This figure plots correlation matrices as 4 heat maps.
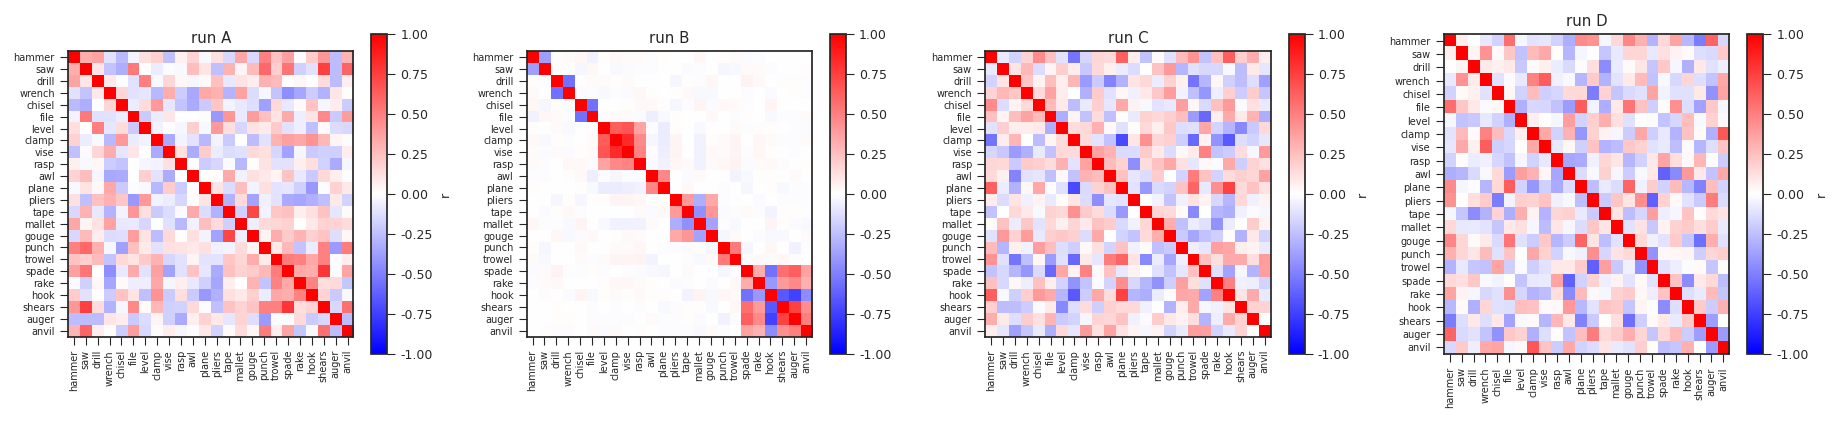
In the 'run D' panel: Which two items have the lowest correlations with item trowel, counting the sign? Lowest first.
pliers, punch
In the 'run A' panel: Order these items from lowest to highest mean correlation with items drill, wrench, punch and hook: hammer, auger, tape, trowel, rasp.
auger, tape, rasp, trowel, hammer
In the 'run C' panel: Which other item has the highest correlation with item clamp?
tape
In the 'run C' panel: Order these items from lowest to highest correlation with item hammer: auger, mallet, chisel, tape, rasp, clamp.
clamp, tape, mallet, rasp, auger, chisel
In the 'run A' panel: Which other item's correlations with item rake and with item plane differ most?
hook
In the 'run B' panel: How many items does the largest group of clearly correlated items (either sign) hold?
6
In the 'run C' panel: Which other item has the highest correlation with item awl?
trowel
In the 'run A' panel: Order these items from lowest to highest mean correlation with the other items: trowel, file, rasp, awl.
rasp, awl, file, trowel
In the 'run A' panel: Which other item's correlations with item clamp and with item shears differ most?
saw
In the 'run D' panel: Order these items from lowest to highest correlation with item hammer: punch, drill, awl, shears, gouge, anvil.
shears, awl, anvil, drill, punch, gouge
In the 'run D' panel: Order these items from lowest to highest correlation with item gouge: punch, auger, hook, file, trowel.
hook, trowel, punch, auger, file
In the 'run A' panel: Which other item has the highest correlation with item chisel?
clamp
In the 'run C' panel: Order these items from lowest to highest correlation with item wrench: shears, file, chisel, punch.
shears, punch, chisel, file
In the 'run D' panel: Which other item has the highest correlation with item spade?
rasp
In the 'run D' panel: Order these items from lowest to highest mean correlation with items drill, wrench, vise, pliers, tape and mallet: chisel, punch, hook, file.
chisel, file, hook, punch
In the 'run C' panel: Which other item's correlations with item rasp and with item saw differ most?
vise
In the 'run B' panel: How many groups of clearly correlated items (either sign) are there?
8
